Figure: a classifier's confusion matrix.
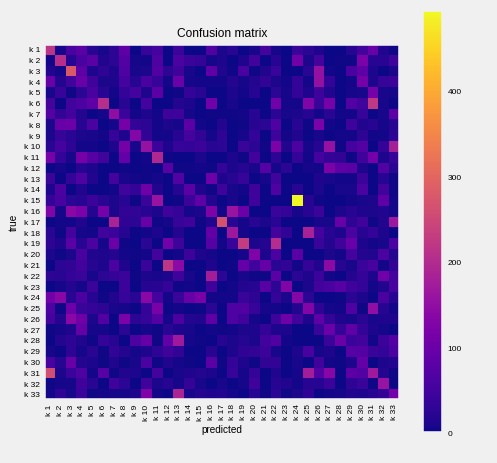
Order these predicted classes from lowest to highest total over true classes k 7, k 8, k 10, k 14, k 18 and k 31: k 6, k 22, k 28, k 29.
k 28, k 6, k 29, k 22
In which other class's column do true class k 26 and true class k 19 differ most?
k 22
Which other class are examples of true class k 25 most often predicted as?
k 31
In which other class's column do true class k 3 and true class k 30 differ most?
k 26
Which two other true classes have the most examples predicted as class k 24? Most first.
k 15, k 2
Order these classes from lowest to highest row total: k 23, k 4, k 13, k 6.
k 13, k 23, k 4, k 6
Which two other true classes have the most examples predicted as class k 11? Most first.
k 15, k 25
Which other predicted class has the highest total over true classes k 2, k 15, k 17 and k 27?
k 24
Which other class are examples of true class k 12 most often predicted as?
k 27
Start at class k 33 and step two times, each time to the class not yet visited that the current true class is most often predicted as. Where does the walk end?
k 16
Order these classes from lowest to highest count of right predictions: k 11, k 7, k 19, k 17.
k 7, k 11, k 19, k 17
